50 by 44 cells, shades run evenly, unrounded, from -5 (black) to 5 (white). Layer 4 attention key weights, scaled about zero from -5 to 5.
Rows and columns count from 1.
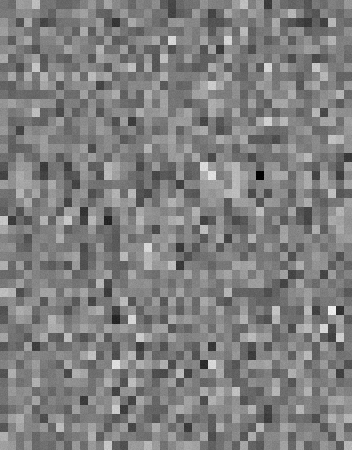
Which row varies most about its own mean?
20
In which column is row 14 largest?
34
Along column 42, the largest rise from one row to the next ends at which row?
35
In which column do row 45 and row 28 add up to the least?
11
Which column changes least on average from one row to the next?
7
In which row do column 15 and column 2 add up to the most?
41
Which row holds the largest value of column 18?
38
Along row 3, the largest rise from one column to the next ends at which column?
42
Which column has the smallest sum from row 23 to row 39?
14
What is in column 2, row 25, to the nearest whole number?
-3
